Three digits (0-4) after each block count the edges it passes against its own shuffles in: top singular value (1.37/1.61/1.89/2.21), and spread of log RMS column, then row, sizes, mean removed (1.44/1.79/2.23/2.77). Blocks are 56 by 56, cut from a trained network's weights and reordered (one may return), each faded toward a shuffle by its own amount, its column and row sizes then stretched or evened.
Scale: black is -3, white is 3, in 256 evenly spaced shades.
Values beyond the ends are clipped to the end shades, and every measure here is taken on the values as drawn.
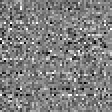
1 2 3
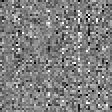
1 4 1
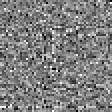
3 0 1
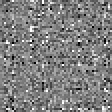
1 3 2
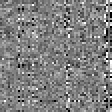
3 4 1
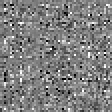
1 4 3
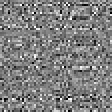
4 2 4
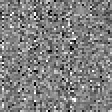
1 3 1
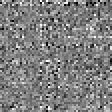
1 3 4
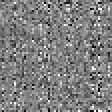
2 4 1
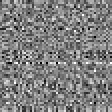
4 1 3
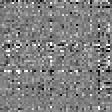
3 3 4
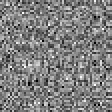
4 0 0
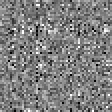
2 3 3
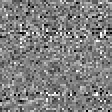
2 0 3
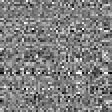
3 1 3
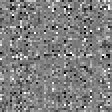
0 4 3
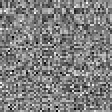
4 0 1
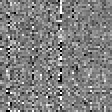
3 4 0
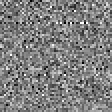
2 0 1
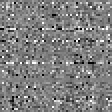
2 3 4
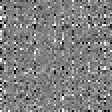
3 4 3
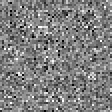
1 1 1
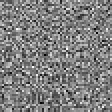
3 0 0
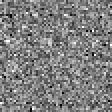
0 0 1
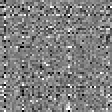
3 2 3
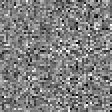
3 2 1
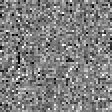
1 3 0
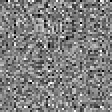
3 3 1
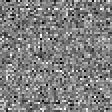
1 0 3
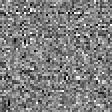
3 1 1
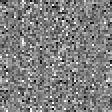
0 3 0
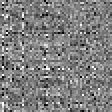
3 4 2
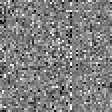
0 4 0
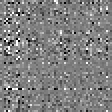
2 4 4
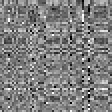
4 2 1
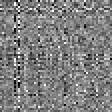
3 2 2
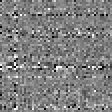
2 2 4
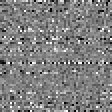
1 1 4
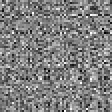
4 2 2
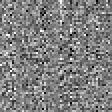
1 3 0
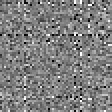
2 3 2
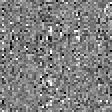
1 3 0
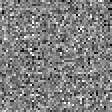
0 1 0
